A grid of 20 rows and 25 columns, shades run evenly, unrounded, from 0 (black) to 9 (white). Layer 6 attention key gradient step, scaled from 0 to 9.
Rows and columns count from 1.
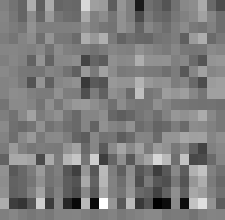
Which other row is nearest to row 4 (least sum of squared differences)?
7
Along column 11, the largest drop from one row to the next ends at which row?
16
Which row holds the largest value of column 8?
15
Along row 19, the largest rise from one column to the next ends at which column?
12
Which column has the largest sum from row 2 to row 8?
24
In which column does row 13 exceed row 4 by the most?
21
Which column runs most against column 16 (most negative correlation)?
10
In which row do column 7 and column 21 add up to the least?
19
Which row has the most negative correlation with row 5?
1
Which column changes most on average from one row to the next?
23
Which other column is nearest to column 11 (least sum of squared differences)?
6
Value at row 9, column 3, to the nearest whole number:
5
